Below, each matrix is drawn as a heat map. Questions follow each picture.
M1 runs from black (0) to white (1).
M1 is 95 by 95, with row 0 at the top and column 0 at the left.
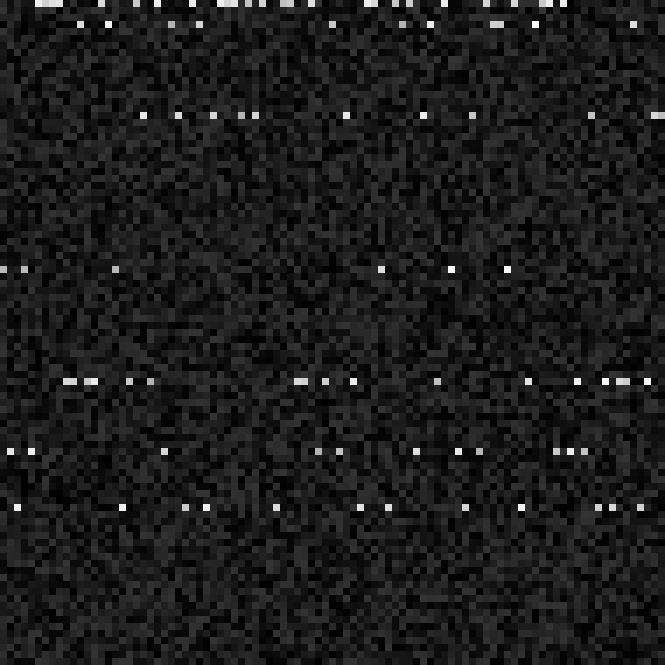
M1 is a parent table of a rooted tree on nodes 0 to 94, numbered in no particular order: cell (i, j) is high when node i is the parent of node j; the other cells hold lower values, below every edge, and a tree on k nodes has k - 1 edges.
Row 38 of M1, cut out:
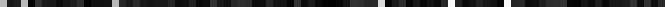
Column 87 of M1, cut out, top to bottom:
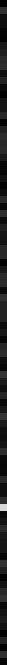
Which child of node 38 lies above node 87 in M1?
72
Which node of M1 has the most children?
0
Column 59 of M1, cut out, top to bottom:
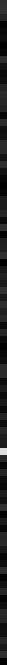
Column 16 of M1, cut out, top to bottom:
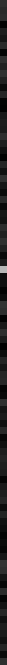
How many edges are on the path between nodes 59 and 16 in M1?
3
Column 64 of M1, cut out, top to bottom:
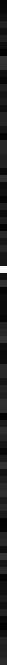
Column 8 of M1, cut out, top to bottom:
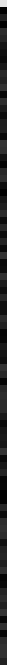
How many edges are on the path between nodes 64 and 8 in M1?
3
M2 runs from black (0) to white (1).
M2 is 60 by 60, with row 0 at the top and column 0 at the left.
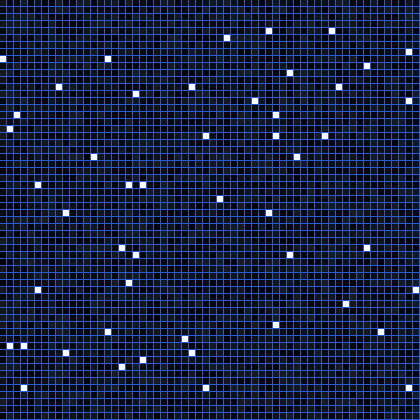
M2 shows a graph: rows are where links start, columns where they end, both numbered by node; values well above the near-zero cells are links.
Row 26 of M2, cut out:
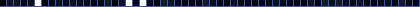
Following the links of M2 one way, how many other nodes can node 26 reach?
5
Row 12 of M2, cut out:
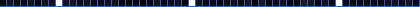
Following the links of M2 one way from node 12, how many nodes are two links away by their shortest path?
3
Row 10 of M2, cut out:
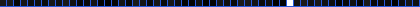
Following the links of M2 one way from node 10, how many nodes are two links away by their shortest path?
2
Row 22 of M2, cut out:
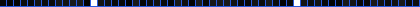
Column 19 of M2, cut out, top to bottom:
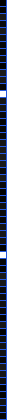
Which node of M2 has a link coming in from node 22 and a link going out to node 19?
node 13
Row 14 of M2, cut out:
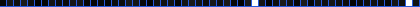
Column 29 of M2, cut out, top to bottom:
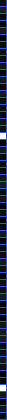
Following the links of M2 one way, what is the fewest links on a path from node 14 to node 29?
3
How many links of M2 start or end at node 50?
2
